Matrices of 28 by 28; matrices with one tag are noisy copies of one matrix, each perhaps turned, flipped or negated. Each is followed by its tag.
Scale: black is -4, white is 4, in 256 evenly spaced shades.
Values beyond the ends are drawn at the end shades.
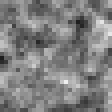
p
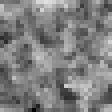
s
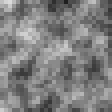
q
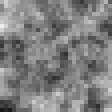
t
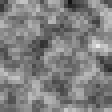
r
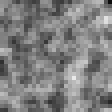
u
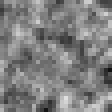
r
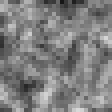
s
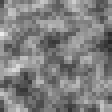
s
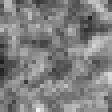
s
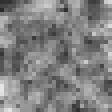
t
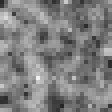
u
